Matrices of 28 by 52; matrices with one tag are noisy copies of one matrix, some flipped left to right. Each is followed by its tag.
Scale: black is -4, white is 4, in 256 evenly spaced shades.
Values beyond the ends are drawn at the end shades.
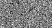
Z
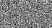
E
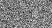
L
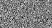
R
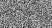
Z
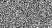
Z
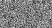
E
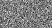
R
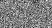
Z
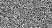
L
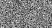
Z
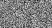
Z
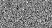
R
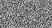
R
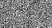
Z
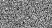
R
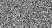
L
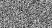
Z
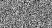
Z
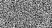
E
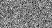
L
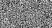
E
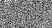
E
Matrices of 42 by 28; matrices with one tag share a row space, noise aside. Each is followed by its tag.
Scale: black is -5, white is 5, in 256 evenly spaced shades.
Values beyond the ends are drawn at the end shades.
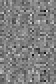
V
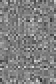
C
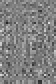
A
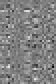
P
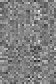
C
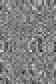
A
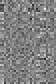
V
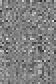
A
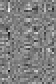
P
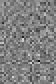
V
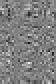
P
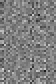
V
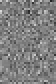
C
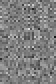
C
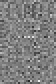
C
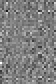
A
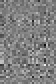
V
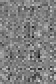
C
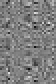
P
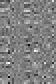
P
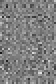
A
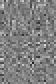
V
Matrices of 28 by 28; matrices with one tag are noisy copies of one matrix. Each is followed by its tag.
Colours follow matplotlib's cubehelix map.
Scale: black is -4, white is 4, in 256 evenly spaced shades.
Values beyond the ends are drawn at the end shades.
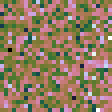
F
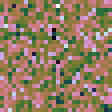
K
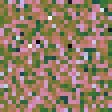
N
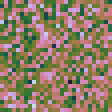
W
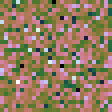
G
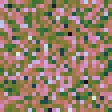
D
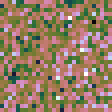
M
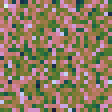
G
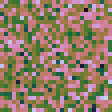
F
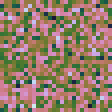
W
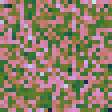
D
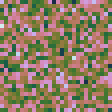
D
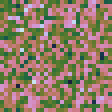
W
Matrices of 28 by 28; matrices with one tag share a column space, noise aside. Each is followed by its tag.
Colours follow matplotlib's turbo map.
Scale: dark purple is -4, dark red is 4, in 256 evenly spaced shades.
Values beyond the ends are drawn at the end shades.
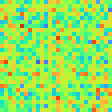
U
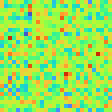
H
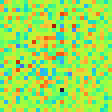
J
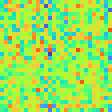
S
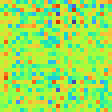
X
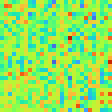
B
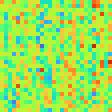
B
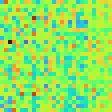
U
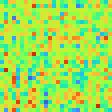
B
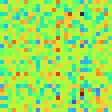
U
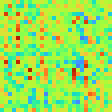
B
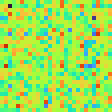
H
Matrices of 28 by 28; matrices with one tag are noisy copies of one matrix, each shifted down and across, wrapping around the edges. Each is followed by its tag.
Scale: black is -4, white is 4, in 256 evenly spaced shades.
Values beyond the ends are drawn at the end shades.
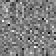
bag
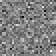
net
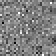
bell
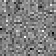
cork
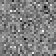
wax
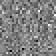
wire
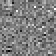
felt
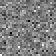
net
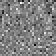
bag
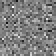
net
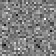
cork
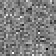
felt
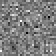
cork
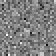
bell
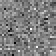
felt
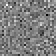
bell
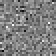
felt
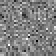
cork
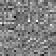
felt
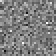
wax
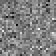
felt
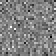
bell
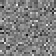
net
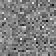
net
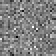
bell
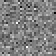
net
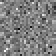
wire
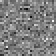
felt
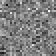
felt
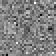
cork
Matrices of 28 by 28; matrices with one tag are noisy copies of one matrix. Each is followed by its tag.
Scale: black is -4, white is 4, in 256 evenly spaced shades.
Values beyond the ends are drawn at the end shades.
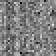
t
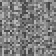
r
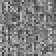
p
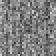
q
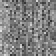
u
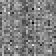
r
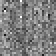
u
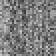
u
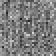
q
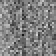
u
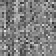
t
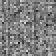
p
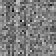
t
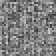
p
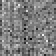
r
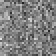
u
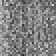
u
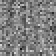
t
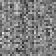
r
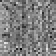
u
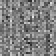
q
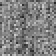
r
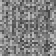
q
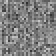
p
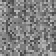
t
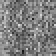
u
